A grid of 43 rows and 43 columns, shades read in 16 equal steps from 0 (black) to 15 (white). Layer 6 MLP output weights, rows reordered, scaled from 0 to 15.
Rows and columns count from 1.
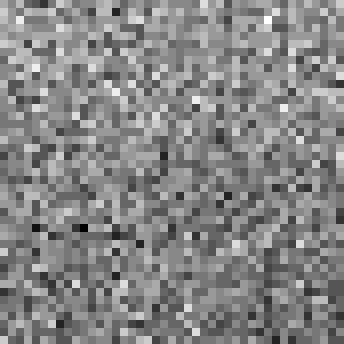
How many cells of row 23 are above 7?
22
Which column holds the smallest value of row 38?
34
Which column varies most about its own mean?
5
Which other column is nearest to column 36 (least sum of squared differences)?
29
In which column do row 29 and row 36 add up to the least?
11
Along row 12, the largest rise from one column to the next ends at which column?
38
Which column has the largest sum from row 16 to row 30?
18
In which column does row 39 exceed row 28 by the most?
24
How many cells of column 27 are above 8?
16
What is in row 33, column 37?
7
